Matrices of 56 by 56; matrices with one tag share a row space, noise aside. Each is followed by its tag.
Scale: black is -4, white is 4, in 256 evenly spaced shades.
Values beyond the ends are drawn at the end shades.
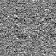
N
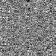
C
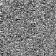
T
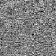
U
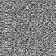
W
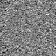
C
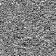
N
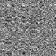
W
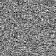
N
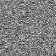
W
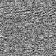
U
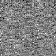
U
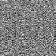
W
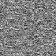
U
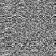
W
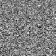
C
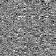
N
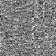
U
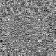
C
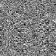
N
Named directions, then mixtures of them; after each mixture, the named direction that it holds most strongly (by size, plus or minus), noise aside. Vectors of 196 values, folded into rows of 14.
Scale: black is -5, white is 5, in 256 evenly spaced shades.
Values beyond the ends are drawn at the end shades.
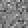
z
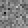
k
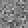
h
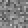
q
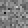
k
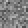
q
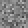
h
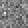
k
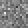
k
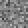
q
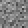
z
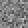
h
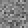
h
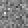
k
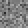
k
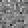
z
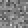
q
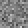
h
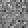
z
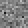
h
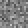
q
